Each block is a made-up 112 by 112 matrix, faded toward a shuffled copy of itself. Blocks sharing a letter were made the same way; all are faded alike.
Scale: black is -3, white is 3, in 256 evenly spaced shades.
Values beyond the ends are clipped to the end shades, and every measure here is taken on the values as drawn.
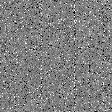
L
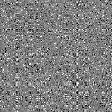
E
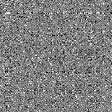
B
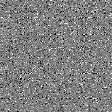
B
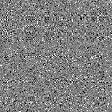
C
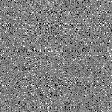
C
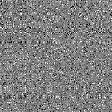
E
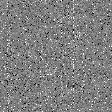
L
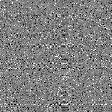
B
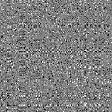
E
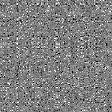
C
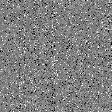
L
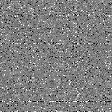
B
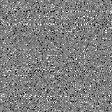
C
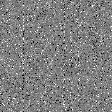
L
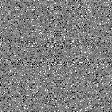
B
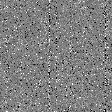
L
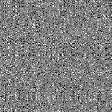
C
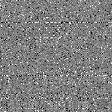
B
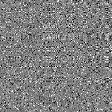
E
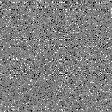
B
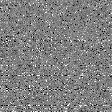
B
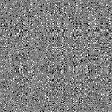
E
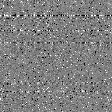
B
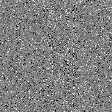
L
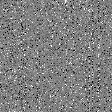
L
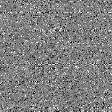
B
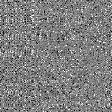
E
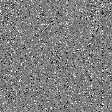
L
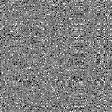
E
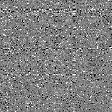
B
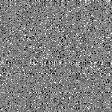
B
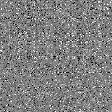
B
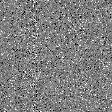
L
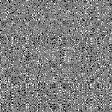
E
